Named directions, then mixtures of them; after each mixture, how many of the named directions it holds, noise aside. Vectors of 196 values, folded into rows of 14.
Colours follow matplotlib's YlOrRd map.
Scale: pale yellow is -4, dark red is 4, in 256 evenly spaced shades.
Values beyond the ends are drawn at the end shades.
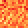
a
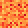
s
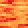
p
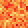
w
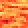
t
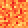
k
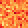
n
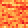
four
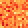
one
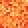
four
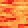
one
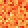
four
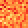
two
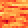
one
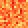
one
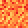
one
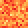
four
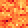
four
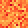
three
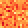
one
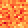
two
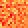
four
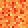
three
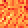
one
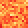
four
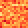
three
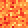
two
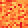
four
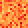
two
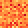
one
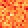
four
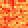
two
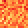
one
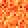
three
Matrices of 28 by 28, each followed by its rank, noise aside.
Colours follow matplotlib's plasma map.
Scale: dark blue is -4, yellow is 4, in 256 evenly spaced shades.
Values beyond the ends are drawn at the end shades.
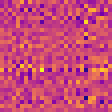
four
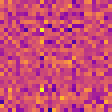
six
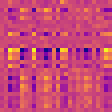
one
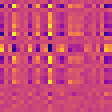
one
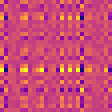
one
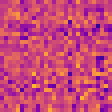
six
